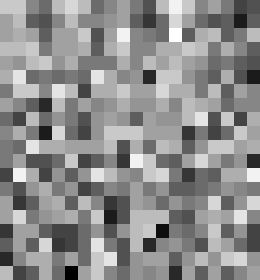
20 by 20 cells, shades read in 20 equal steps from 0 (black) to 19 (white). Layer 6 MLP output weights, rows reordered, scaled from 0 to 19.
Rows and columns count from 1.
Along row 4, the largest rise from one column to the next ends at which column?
9
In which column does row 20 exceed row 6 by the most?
20
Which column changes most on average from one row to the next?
3
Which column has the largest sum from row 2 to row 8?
14
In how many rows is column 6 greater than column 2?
8
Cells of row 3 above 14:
3
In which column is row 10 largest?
5
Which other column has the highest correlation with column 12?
19
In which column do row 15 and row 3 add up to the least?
18
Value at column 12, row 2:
4
